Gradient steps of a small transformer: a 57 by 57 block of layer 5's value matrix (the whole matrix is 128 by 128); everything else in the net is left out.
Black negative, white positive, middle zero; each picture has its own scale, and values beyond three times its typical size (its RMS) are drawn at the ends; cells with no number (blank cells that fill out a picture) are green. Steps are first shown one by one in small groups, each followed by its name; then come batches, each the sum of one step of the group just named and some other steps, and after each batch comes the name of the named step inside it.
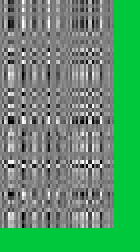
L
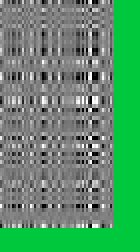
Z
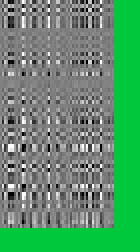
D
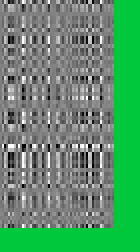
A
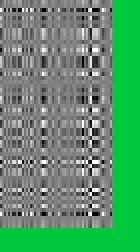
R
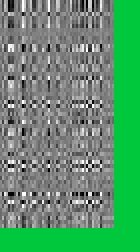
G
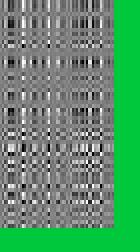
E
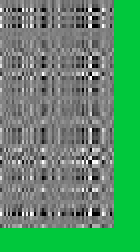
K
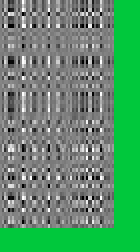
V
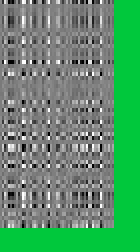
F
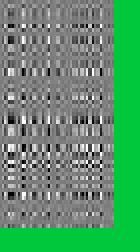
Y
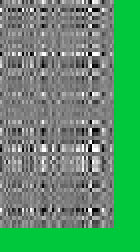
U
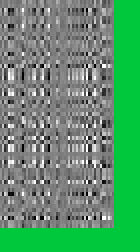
L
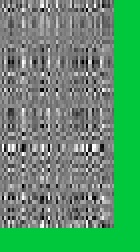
E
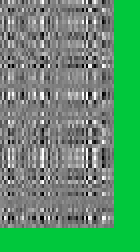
U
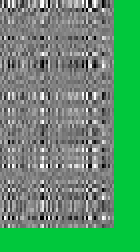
U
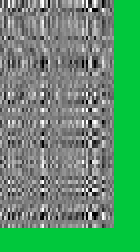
R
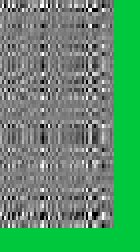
K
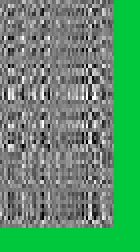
A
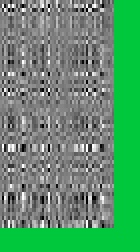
D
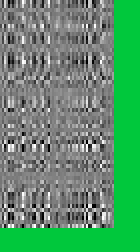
F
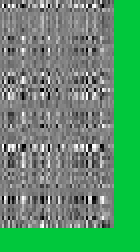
A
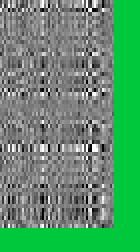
U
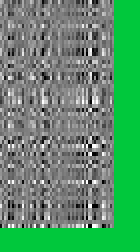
Z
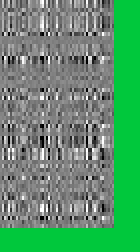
V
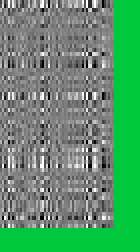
U
